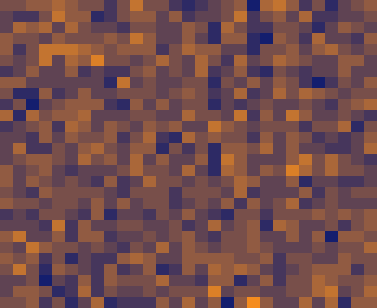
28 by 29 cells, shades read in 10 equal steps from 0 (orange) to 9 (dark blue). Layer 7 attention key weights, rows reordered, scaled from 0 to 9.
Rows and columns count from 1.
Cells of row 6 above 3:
22
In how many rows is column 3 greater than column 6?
11
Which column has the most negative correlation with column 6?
20
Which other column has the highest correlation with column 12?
9
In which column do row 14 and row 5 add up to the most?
13
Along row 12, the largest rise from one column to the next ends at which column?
28
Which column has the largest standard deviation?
17
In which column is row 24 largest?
6
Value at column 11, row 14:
4
